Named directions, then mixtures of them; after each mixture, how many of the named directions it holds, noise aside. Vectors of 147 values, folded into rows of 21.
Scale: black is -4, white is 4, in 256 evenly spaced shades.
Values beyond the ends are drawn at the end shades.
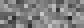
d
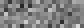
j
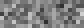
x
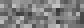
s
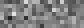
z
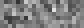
two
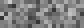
three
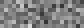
three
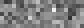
four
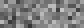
one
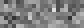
three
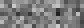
one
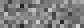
one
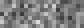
four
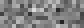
two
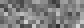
two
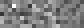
two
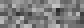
one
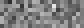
four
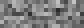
two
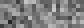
two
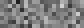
four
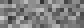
two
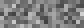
one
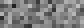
four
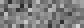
one
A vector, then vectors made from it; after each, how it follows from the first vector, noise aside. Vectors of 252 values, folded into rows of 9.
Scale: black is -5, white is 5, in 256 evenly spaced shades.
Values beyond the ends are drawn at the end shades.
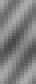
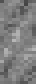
negated, partly zeroed.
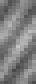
reversed, negated.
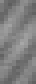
reversed, negated, shrunk.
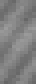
reversed, negated, shrunk.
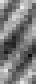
scaled up.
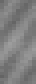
negated, shrunk.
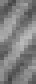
reversed, negated.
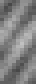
reversed, negated.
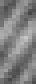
reversed, negated.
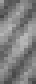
reversed, negated.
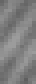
negated, shrunk.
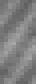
negated, shrunk.
